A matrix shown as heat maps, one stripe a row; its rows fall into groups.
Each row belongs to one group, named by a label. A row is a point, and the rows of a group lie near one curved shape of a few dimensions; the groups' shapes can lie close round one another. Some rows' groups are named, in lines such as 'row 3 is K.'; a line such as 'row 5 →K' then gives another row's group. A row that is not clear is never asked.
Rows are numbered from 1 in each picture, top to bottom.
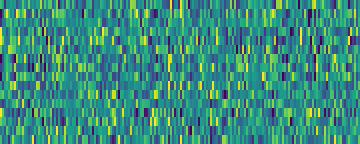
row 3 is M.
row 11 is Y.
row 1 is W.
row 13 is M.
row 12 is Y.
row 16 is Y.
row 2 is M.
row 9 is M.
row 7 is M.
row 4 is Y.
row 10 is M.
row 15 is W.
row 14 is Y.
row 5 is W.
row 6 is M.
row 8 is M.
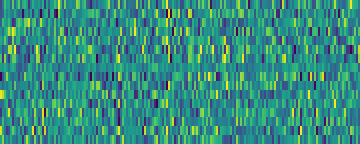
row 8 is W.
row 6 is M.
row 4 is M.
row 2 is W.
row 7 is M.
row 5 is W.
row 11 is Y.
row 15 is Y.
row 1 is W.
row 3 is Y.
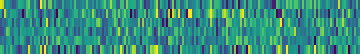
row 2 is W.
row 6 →W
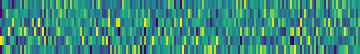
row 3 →Y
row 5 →Y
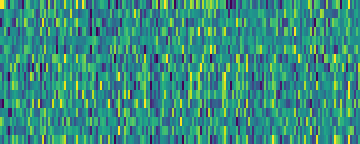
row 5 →W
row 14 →W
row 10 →Y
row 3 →M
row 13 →M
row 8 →M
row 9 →M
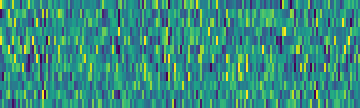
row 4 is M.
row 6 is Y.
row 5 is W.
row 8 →Y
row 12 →M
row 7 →M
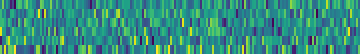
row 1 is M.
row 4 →W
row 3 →Y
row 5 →M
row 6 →M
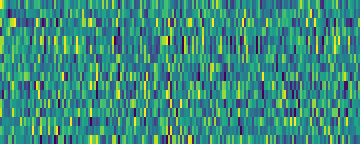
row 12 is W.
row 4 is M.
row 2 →M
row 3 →M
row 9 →M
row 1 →Y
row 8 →Y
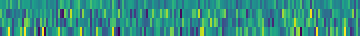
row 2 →M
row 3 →Y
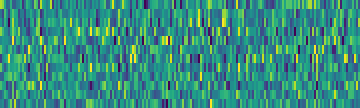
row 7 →M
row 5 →W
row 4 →Y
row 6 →W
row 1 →M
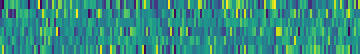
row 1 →M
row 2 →M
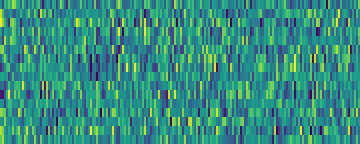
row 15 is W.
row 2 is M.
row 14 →W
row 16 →Y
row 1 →M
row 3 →Y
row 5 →M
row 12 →W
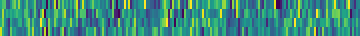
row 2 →Y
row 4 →W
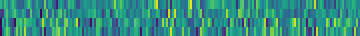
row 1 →W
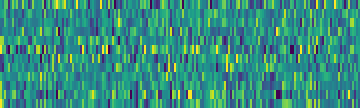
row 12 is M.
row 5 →Y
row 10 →M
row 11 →W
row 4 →W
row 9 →Y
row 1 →Y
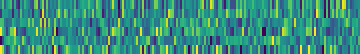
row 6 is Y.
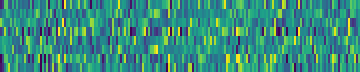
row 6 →W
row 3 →W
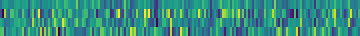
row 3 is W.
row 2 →M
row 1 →W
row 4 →W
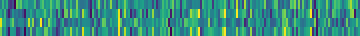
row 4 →M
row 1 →M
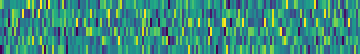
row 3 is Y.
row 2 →Y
